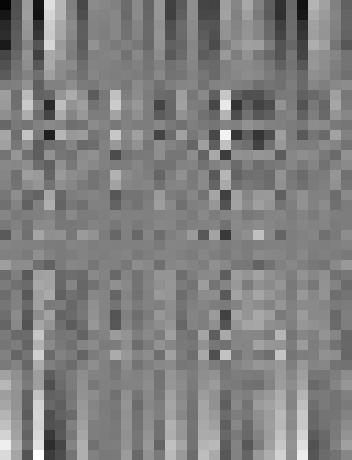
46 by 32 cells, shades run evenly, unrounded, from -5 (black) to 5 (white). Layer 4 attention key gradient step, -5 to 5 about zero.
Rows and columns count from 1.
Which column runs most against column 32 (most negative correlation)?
30
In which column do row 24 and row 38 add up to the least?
21
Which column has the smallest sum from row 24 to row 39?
3
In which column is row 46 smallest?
5
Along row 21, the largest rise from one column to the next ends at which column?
22
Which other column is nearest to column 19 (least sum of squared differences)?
16
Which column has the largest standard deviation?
4
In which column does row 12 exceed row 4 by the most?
1
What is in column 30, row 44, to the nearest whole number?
-1
